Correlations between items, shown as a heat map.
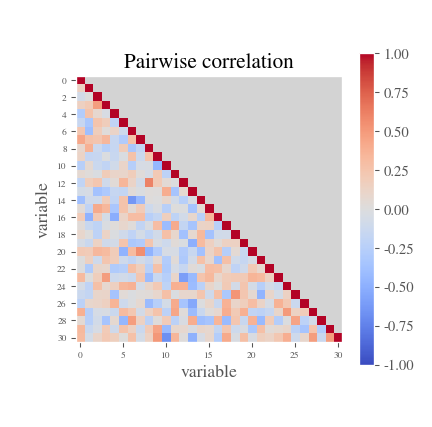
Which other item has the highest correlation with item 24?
27
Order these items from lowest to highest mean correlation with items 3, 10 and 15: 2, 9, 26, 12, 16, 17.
9, 17, 12, 26, 16, 2
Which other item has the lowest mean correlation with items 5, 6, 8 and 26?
13
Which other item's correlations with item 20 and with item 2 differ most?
5
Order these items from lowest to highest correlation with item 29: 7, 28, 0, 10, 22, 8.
10, 28, 7, 22, 8, 0
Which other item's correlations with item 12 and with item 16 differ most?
8
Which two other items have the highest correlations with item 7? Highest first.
20, 0
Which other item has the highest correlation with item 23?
3
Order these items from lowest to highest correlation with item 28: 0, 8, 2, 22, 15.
15, 8, 2, 0, 22
